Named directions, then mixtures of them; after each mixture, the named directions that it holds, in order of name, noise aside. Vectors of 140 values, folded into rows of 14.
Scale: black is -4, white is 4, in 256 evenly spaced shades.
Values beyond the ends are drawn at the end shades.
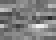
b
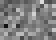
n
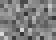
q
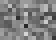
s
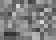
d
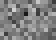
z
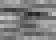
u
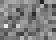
n.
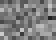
b, q.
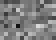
b, n.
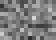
b, n, q.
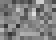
d, n, z.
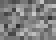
b, d, n.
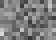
q.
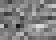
b, n.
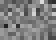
n, z.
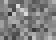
d, z.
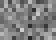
q, z.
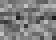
b, q, s.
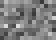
n.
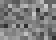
n, s, z.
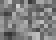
d.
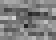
s, u.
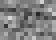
n, u.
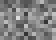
n, s.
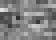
b, s, u.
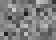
d, z.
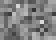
d, z.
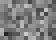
d, s, z.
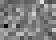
n.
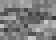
b, s, u.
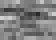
u.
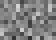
d, q.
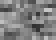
b, d, u.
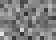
q.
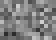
d.
